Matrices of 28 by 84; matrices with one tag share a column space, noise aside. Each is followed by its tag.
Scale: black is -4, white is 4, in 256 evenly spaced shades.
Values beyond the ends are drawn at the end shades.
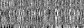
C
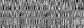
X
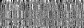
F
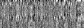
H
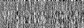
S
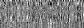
H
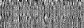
H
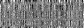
F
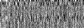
H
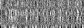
C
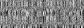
C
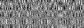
X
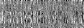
S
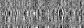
C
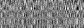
X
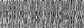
S
